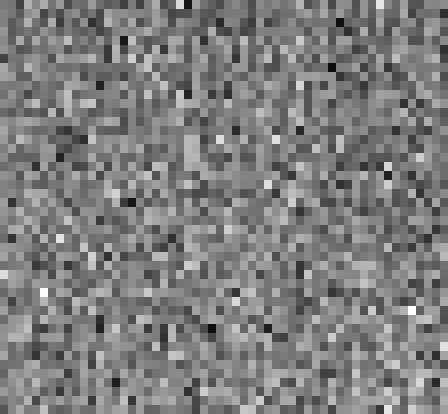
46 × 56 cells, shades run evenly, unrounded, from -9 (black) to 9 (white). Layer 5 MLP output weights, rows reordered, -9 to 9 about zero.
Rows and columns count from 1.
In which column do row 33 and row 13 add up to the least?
42
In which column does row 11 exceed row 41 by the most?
23
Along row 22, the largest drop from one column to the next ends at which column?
53
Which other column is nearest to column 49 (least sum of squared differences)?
32
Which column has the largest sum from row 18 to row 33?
24
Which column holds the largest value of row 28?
11
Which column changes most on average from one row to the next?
52
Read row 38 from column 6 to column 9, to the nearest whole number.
2 2 2 -2
